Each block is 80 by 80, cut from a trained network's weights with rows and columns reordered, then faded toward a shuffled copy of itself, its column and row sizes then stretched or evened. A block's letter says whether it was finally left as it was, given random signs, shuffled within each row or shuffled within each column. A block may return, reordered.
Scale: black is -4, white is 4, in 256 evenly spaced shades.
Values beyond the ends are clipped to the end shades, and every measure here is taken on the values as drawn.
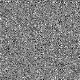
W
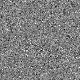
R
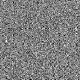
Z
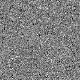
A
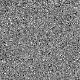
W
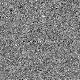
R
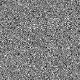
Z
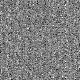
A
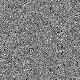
A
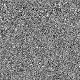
R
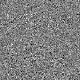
Z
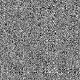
Z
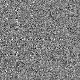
W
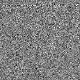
W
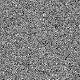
W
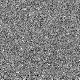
R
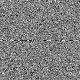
R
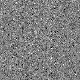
A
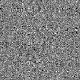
Z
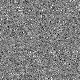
R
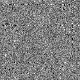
W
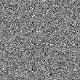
Z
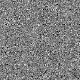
W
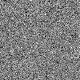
R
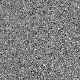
A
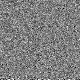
R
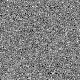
R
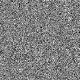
Z
